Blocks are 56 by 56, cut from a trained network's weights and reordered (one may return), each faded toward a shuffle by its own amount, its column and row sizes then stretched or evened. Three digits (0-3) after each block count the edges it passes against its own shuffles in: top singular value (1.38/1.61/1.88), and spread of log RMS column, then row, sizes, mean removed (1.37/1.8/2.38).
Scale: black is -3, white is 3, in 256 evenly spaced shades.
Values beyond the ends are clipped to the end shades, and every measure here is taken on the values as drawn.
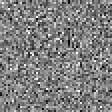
1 1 1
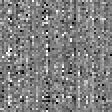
1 3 1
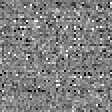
1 0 2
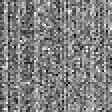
3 0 0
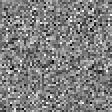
1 0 1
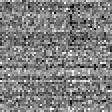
3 1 0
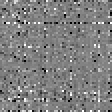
1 2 3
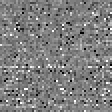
0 1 2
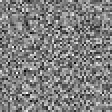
3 0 0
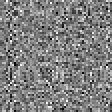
2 2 0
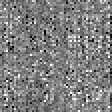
1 2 1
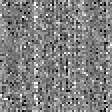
2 2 1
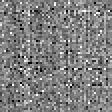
1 1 2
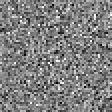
0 0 0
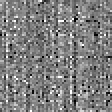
3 1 2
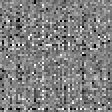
2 2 2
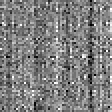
3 1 2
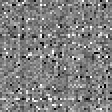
1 0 2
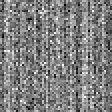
3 0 0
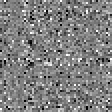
0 3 3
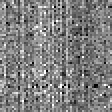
3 1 2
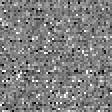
0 0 2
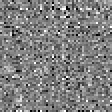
1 2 3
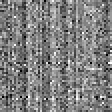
3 0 1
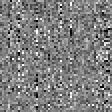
2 3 1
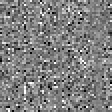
0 3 1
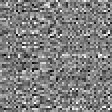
3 2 3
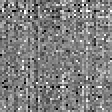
2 0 2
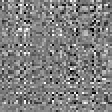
3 3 3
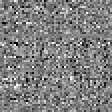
1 1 3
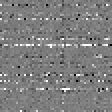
2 0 3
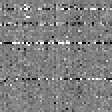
2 0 3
